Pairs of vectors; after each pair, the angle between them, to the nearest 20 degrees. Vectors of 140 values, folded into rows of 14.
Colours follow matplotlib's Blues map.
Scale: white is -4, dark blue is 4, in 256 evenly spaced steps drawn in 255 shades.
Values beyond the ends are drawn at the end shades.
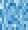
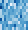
160 degrees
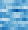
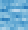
160 degrees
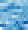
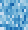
60 degrees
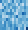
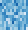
140 degrees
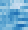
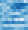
120 degrees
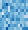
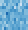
80 degrees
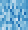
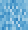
160 degrees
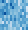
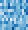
100 degrees
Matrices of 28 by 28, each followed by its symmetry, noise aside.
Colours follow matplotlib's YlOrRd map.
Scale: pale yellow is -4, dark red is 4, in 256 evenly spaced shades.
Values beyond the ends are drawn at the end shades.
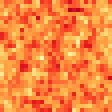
same after a half turn.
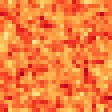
same after a half turn.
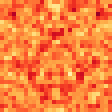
mirrored left to right.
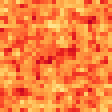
same after a half turn.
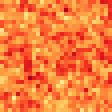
no symmetry.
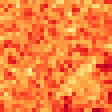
symmetric.
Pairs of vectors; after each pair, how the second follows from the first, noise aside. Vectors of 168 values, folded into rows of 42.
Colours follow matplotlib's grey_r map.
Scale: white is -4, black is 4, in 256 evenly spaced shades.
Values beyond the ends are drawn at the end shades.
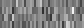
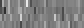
wrapped around, partly zeroed.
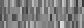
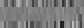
negated, partly zeroed.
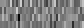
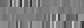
negated, partly zeroed.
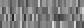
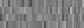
reversed, negated, shrunk.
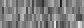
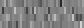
partly zeroed.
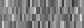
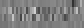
partly zeroed.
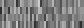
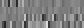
wrapped around, partly zeroed.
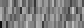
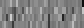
reversed, partly zeroed.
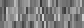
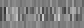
partly zeroed.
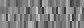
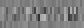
wrapped around, partly zeroed.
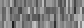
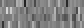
wrapped around, partly zeroed.
